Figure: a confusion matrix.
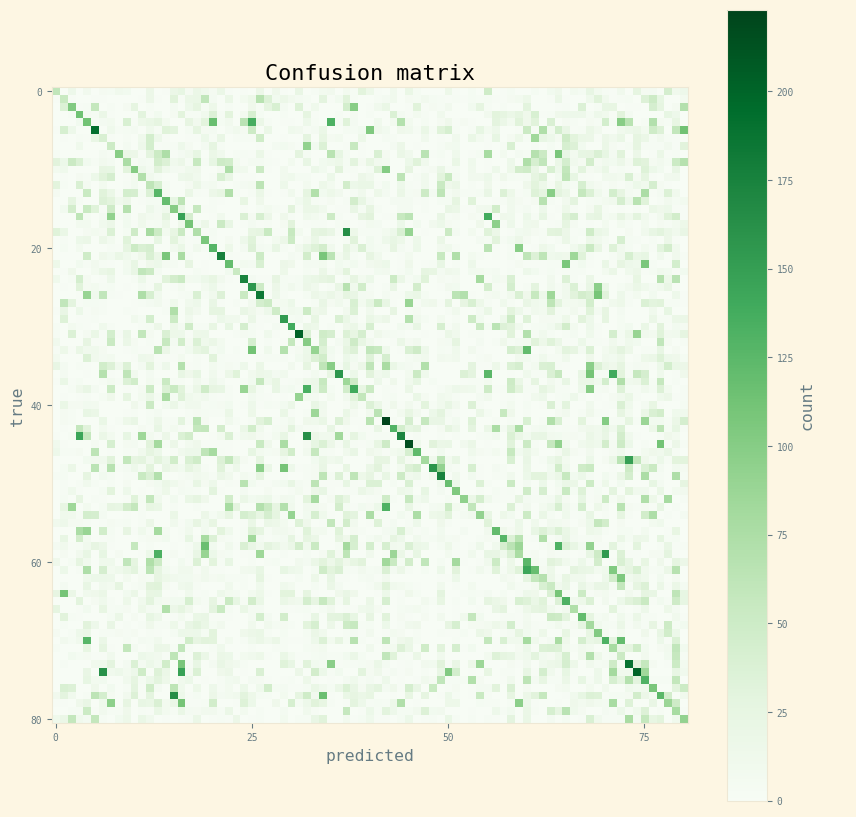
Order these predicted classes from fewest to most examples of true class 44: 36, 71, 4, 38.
71, 38, 4, 36
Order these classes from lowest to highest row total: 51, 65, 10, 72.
51, 72, 10, 65
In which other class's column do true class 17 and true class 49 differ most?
56
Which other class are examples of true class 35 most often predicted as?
68
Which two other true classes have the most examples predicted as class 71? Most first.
36, 61
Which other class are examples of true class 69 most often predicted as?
78
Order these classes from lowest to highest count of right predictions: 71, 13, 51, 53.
53, 71, 51, 13
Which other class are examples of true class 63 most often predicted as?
72
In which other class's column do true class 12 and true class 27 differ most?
45
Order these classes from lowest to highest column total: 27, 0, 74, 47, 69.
0, 27, 47, 69, 74
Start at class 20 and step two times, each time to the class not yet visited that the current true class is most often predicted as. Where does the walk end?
70
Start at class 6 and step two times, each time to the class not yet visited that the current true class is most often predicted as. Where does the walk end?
60
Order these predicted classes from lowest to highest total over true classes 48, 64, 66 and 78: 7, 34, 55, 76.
55, 34, 76, 7
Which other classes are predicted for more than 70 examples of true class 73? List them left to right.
16, 35, 54
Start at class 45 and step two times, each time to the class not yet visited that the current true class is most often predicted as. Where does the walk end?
15
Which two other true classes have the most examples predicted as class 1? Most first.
64, 27
